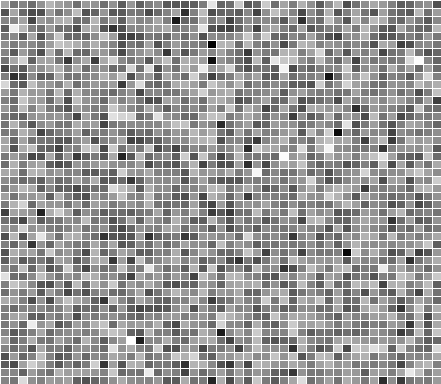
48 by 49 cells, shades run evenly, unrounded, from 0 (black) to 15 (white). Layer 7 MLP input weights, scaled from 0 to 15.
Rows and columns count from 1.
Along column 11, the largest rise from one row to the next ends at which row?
19
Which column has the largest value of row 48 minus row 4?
29
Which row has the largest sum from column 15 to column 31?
45
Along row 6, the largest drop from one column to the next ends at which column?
24
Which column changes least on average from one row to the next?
35
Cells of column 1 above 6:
39
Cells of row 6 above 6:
42
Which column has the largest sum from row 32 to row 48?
49
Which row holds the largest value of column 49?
44
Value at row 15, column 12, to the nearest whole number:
5
